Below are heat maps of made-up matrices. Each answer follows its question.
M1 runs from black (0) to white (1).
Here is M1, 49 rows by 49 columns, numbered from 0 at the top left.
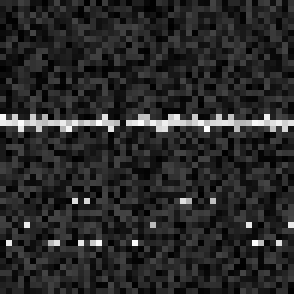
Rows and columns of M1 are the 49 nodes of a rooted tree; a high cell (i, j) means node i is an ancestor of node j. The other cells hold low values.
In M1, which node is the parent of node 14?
33
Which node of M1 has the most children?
19
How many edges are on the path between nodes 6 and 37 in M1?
3
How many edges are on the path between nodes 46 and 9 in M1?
2
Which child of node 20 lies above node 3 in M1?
21
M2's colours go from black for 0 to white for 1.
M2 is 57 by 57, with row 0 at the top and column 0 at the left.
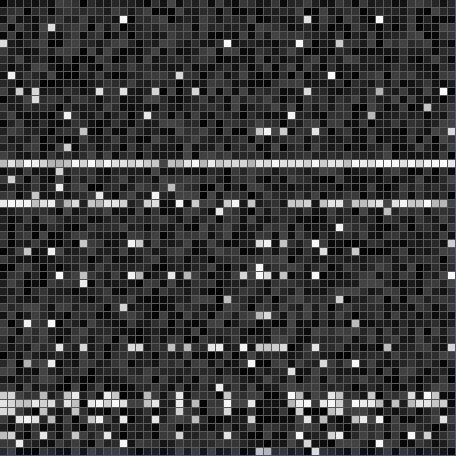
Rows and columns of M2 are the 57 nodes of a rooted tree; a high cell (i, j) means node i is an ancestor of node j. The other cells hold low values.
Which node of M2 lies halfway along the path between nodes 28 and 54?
5
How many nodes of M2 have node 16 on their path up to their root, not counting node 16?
6
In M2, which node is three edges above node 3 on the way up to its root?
45
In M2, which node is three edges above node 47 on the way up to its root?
11
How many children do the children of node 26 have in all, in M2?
1
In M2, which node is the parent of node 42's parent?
37
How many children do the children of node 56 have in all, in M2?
1
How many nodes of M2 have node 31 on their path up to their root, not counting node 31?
4
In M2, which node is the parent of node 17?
30
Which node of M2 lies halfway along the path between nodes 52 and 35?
43
